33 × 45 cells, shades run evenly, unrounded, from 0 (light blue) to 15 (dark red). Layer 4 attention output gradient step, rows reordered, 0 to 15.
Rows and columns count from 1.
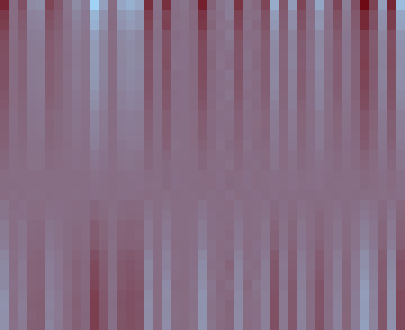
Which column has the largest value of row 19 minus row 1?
11
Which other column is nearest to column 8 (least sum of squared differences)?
21
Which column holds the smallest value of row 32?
41
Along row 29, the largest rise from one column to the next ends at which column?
45
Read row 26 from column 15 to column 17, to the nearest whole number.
9 9 6
